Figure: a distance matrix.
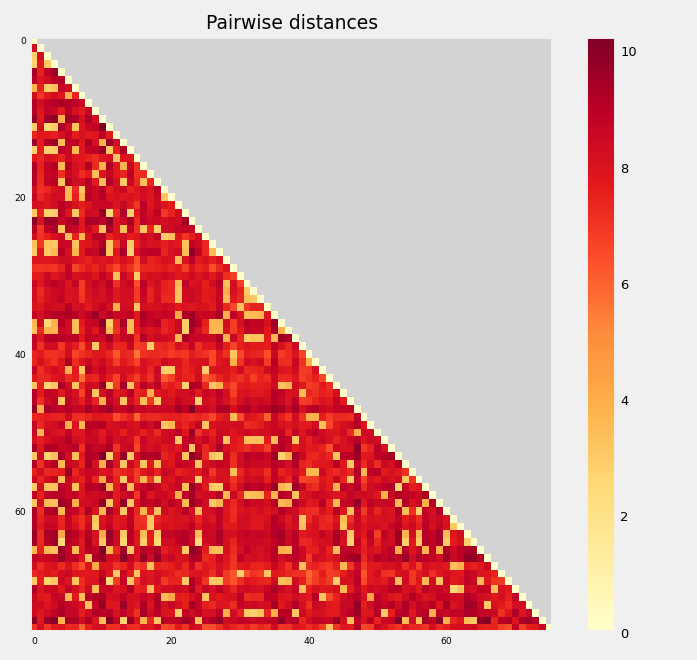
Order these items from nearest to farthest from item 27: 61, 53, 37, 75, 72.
53, 37, 75, 72, 61
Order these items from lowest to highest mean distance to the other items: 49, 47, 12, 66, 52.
12, 49, 52, 66, 47
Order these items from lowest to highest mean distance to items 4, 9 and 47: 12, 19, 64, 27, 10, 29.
64, 10, 29, 12, 19, 27
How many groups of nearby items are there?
11
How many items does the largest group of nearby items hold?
17
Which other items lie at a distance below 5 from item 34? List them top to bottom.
12, 15, 30, 68
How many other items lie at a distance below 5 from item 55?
4
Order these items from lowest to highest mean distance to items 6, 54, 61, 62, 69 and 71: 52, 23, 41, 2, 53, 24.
2, 53, 24, 41, 52, 23
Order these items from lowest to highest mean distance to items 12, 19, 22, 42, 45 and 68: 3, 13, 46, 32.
3, 32, 46, 13
